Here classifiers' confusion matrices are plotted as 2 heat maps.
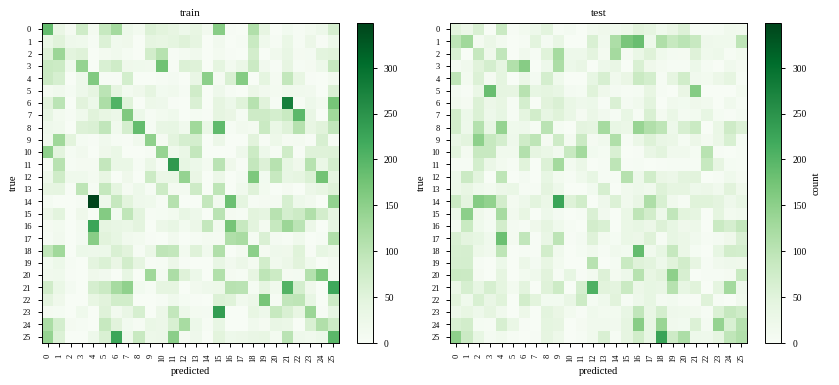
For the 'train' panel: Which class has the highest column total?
25
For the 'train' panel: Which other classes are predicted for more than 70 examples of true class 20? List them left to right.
9, 11, 15, 19, 23, 24
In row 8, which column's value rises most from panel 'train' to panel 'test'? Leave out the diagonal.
16
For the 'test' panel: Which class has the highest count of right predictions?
1
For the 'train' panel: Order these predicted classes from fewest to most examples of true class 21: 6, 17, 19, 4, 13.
13, 19, 4, 17, 6
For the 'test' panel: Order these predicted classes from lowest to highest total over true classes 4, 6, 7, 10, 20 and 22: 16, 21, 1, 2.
21, 1, 16, 2
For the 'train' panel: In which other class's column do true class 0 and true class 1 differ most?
15
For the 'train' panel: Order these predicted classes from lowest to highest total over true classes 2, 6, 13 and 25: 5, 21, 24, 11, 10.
24, 11, 10, 5, 21
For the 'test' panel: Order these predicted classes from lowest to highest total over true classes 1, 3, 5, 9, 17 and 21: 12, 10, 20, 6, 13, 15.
10, 13, 20, 15, 12, 6
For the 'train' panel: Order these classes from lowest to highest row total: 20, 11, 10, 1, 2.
1, 2, 10, 20, 11
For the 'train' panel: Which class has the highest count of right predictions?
11
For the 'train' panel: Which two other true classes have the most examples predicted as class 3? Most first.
13, 0
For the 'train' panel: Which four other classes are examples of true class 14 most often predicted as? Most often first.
4, 16, 25, 11
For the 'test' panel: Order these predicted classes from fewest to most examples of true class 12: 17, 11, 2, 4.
11, 2, 17, 4
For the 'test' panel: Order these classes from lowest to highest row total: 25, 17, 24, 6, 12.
6, 12, 17, 24, 25
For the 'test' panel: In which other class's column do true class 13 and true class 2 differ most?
14
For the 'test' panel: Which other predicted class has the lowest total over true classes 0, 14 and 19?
5
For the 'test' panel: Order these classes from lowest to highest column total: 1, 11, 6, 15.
11, 15, 6, 1
